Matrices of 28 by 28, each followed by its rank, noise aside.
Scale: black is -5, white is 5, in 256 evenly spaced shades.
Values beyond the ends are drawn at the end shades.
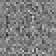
seven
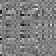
three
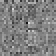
five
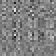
three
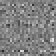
four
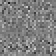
seven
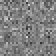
six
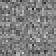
seven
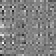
three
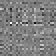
three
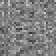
seven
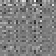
three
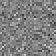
seven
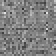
seven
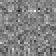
six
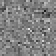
six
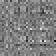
five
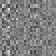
three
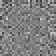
four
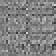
three
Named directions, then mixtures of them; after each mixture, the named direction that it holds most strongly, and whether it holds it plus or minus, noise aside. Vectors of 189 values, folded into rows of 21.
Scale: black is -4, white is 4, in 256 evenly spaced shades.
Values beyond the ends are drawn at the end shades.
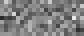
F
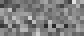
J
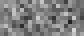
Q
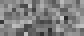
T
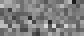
J, minus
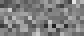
J, plus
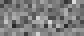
J, plus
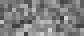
T, minus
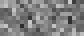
Q, plus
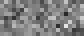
Q, minus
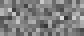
F, plus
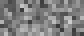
Q, minus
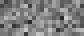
T, minus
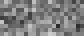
T, minus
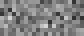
F, minus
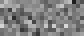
J, minus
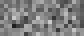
Q, plus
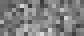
T, minus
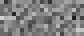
F, minus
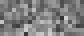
T, minus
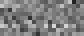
J, minus
